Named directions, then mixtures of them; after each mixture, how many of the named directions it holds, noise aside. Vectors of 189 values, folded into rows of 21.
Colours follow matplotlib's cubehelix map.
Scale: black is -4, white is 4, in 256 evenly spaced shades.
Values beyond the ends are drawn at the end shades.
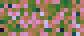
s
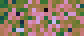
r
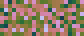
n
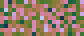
one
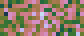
three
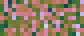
two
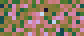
two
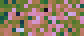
one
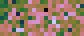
one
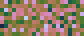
one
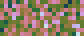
two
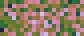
three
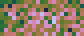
three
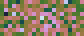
two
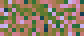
one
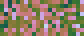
two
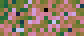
one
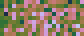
three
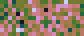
two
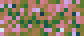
one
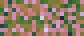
one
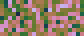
three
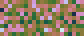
two
